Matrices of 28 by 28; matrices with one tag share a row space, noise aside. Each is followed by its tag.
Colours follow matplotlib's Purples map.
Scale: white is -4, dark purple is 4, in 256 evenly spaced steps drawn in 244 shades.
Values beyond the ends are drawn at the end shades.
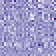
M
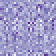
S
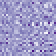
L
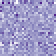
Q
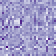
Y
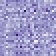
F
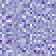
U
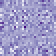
Q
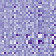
M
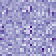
U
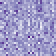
S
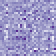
F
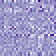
M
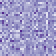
Y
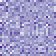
Y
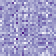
Q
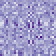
S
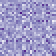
U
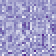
U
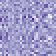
L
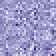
F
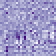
F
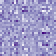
Q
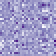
Q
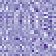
L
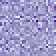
Y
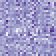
F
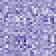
F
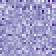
U
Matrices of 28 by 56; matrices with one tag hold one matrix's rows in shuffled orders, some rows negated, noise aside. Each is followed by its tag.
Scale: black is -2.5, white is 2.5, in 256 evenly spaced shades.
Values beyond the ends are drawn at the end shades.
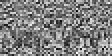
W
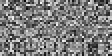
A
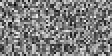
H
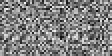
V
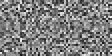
V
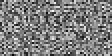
H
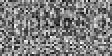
H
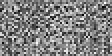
H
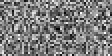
H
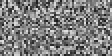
H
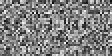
V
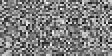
V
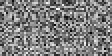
H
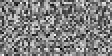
H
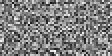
H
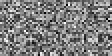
A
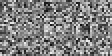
W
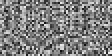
V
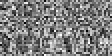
W
